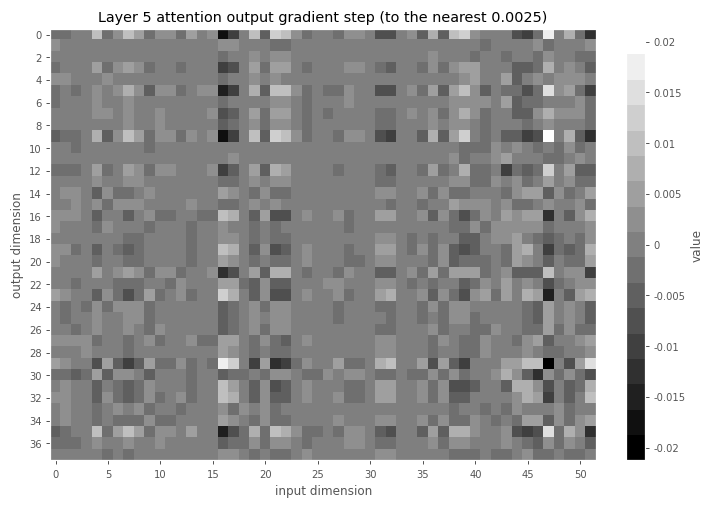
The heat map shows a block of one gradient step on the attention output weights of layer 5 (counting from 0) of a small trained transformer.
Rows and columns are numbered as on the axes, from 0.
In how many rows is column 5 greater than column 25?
7
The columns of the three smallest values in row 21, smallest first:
16, 51, 17
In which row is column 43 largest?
30
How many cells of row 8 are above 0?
9
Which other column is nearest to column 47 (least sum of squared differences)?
21
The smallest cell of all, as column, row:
47, 29
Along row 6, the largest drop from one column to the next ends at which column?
44
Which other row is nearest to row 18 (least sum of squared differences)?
28
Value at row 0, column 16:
-0.0175
